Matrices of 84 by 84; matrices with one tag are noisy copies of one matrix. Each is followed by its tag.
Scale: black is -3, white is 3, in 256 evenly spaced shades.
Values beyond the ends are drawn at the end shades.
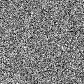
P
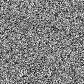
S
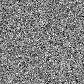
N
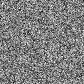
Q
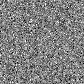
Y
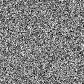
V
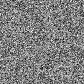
V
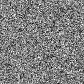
Y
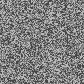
Q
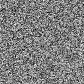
N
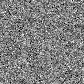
Q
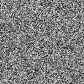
S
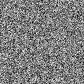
Y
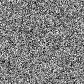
Y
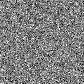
Y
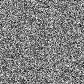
Q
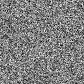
S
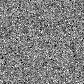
S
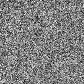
V
